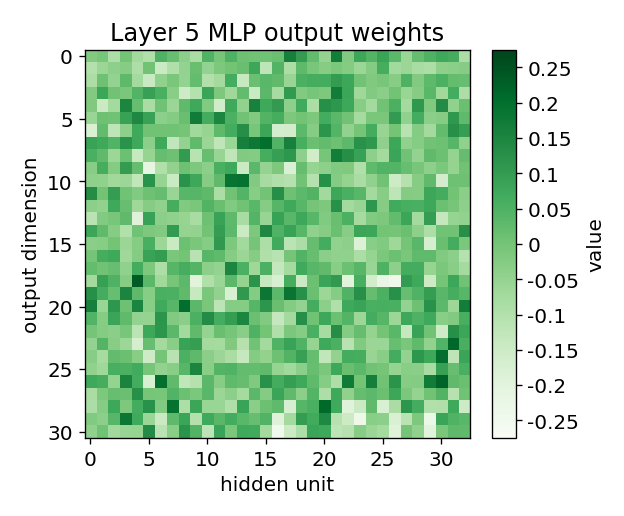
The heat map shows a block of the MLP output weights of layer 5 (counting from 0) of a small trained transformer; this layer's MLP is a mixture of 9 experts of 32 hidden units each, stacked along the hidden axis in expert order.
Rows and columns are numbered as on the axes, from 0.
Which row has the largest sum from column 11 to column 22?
7
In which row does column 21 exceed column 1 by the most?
4
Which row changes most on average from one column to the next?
18
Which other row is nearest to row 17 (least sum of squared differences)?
25
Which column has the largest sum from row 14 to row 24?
28
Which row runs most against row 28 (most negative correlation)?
24
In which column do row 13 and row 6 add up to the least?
0
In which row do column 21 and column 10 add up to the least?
30
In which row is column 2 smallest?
6
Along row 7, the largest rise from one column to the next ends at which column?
13
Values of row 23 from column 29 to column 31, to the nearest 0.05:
-0.05 0.05 0.2
